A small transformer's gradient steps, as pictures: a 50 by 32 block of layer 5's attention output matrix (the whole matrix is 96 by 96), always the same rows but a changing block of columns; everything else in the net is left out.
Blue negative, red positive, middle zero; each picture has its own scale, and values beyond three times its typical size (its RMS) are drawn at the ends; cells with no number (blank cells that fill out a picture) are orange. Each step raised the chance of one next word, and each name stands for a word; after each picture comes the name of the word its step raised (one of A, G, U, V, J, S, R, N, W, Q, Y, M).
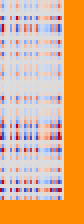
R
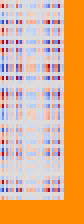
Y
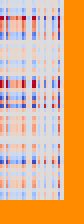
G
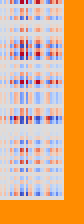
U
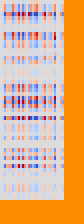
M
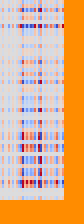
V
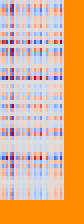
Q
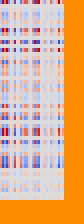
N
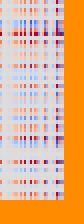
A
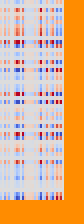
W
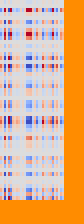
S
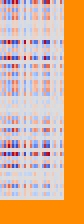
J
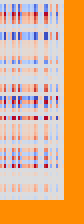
M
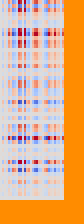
A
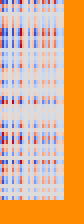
A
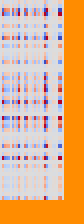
M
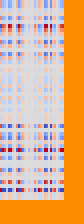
R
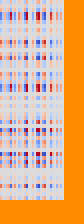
J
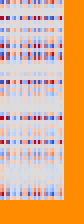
U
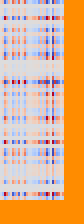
U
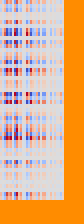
W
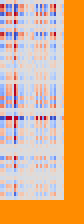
M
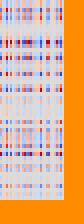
J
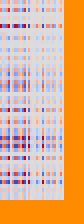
V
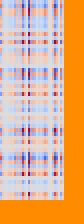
Q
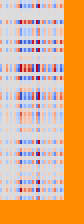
Y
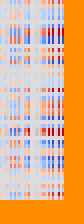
N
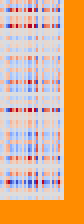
V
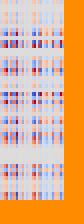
W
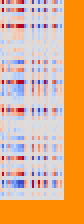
V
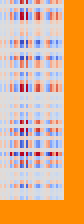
J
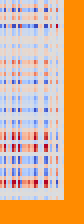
V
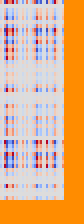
N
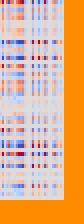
J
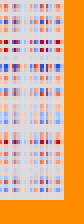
Y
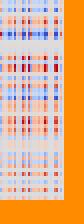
S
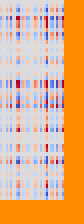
G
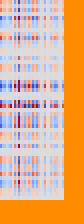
G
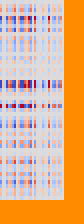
G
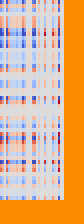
A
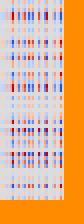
J
